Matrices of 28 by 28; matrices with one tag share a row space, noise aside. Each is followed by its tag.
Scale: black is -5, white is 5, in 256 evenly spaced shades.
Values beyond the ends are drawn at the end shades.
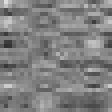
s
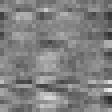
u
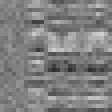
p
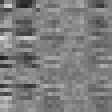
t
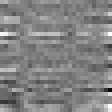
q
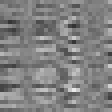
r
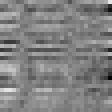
q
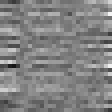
q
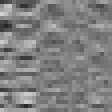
t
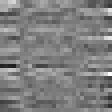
q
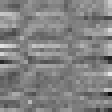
q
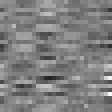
u
